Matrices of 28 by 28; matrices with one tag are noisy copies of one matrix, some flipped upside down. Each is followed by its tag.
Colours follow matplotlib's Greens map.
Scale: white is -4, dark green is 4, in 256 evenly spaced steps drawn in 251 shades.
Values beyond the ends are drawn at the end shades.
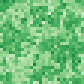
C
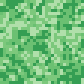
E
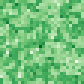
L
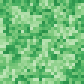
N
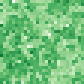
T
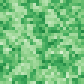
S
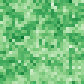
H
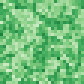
S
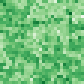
H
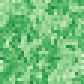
T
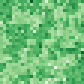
N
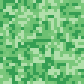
L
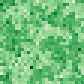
C
